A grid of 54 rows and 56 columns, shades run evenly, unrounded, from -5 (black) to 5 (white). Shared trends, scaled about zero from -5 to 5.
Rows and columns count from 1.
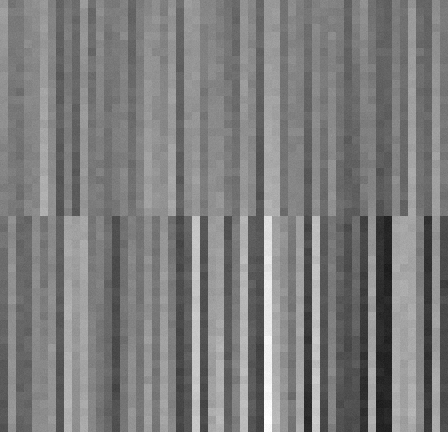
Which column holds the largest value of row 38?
34
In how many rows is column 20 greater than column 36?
27
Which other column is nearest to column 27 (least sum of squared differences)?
21
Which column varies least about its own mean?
5
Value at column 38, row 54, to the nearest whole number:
2
